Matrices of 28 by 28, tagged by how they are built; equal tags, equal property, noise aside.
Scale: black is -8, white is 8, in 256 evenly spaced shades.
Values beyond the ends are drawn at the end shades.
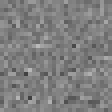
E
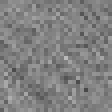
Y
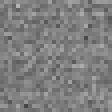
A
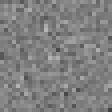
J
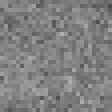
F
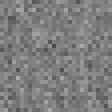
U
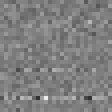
E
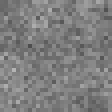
F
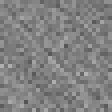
Y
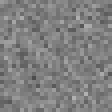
J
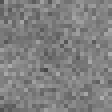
F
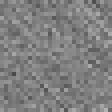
Y
